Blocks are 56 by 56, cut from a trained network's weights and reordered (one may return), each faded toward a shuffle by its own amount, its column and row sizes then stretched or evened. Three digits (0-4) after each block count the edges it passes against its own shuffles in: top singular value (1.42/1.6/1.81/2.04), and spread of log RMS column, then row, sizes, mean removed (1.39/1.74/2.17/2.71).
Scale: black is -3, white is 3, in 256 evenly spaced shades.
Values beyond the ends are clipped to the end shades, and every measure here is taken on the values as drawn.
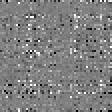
0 3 4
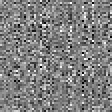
4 4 2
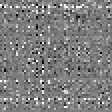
2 3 3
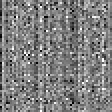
3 3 1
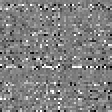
0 2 4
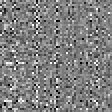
4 4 1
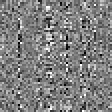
3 4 0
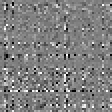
2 4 4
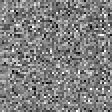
2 2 2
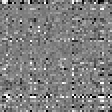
4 3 4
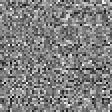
4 0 3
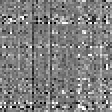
2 2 4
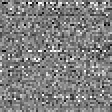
2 0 3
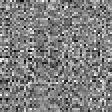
4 2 3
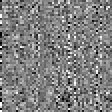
3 4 1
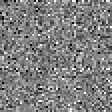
2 1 1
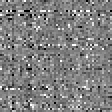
0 1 4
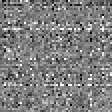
2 2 3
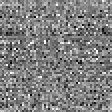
2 0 3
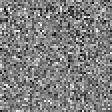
1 1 1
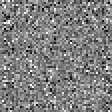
0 2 0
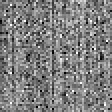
2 0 1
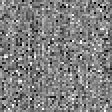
0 1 1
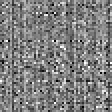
2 0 3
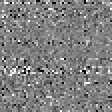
1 2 4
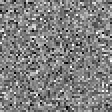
1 1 1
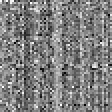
3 0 1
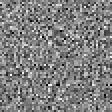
2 0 2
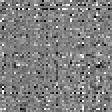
0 2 4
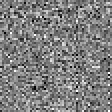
2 2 1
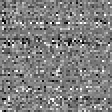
1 2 4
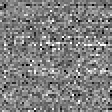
1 1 3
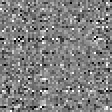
2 2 3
